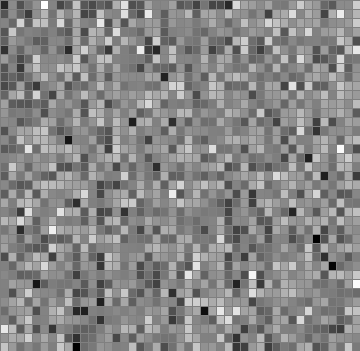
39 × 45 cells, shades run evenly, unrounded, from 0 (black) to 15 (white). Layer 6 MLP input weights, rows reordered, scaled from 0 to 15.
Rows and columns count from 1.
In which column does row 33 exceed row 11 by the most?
32
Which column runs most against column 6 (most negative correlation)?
12
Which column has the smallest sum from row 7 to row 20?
1
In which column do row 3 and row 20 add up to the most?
35
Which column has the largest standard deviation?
10
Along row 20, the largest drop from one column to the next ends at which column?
41
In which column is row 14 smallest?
17
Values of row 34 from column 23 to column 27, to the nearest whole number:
4 12 12 11 10
